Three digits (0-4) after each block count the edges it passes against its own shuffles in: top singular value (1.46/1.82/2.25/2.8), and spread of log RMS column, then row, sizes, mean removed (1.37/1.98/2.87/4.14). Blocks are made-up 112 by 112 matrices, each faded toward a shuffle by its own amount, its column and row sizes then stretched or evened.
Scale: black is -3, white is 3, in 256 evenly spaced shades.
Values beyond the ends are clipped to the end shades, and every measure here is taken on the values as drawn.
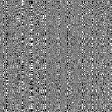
4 4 2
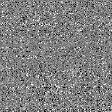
1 2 3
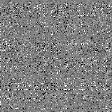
1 2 3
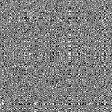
4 2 3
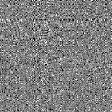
3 2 2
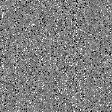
0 2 0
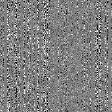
0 4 0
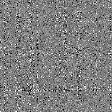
2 3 2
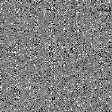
0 3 2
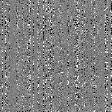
1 4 1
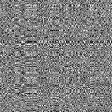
4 1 3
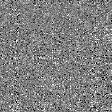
1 2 2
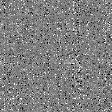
1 2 2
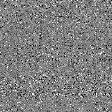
1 1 2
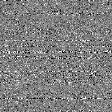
1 1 3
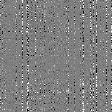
1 4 2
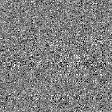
2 2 2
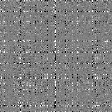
4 3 3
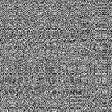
4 0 2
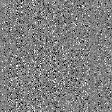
1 3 0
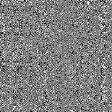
2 3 1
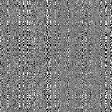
4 4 2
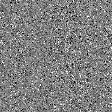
0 2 0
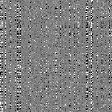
4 4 2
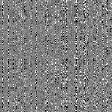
3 4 1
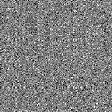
3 1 1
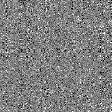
2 2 1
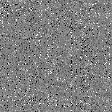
0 2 1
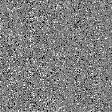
1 2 0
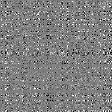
2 3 4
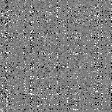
0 3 3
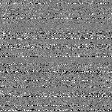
0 1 4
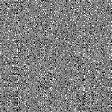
3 2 0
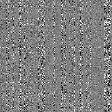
2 4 2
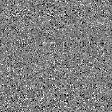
2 1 2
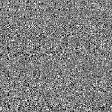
2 1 3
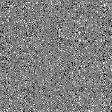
0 2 1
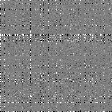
3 3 3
